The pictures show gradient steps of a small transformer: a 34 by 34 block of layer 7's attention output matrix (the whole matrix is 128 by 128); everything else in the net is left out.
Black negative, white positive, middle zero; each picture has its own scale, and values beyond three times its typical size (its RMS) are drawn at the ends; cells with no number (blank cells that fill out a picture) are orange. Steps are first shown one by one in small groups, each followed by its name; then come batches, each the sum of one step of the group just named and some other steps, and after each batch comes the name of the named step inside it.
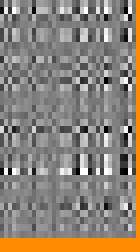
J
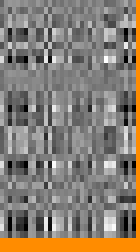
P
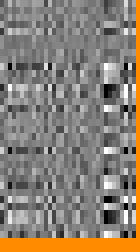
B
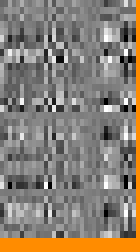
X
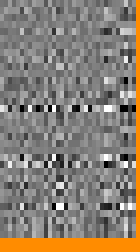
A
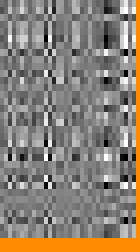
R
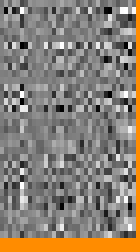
B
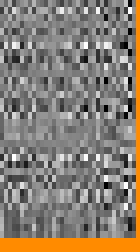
P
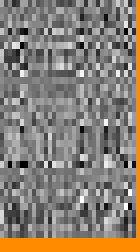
P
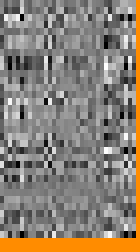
B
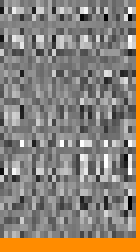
J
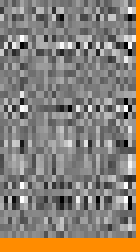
R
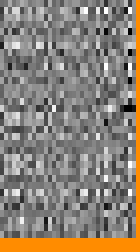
A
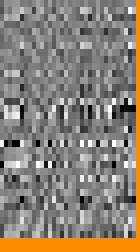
A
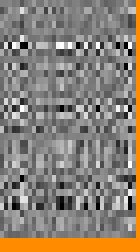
B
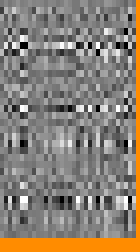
J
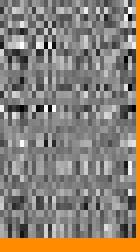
P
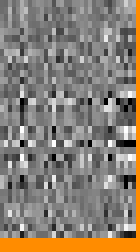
X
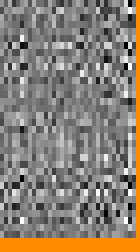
B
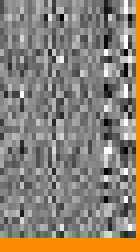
B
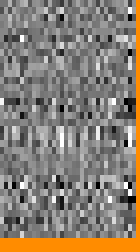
P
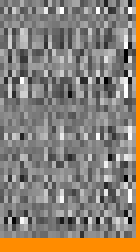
R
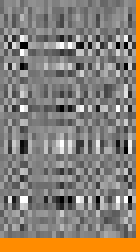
B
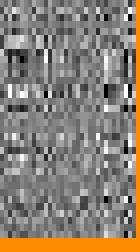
B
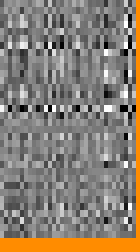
A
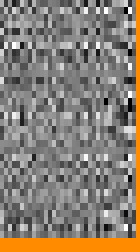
A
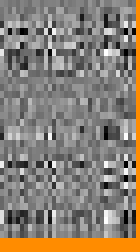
P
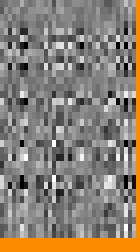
X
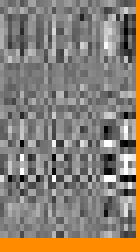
X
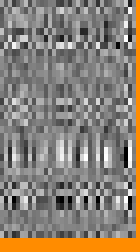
R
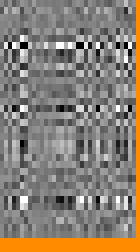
A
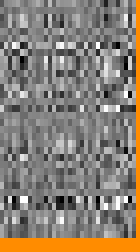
B
